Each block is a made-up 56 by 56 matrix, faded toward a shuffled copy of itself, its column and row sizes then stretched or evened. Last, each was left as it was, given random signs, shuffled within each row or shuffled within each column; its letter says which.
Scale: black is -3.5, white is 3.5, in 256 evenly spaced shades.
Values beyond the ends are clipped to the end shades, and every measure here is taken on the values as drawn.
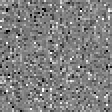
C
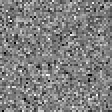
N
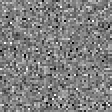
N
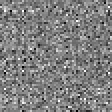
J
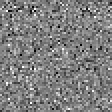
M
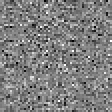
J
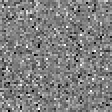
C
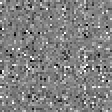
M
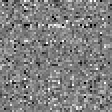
J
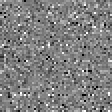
M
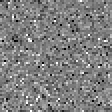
N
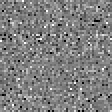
N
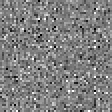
J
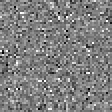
J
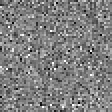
N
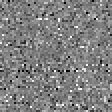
N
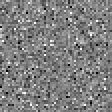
C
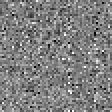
C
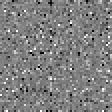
J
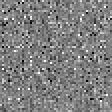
J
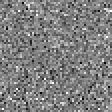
N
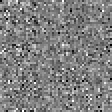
M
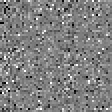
J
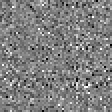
J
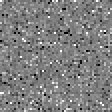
N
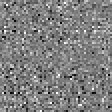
J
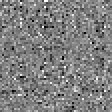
J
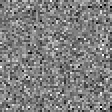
M
